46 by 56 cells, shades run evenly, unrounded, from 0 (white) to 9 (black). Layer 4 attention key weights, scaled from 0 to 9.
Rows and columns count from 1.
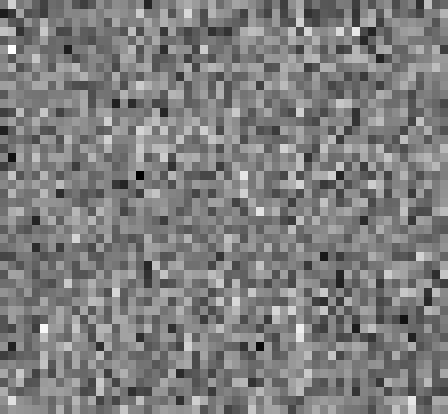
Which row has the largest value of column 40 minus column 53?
14
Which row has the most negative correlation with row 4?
2
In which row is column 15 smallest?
33
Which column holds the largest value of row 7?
48
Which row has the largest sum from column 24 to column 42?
29
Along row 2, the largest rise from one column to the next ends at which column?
39
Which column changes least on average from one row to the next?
4
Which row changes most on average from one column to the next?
20
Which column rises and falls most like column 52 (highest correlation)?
32
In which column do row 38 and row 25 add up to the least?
38
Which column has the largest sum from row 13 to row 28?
1
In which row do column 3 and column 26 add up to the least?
15
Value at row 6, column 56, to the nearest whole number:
7
